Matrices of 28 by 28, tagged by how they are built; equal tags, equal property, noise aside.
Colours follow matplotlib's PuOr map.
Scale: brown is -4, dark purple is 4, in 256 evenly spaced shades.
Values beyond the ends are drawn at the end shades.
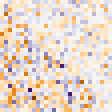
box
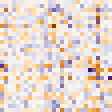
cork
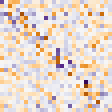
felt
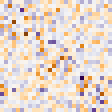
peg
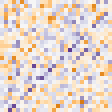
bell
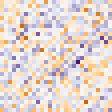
bell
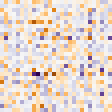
cork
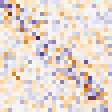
felt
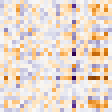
cork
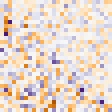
box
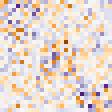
peg
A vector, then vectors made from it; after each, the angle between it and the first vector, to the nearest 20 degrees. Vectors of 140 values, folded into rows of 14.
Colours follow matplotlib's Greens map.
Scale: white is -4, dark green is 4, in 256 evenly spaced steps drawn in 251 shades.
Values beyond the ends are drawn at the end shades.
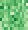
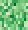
60 degrees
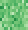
20 degrees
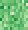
20 degrees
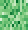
120 degrees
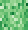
160 degrees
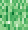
100 degrees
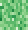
60 degrees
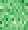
120 degrees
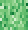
160 degrees
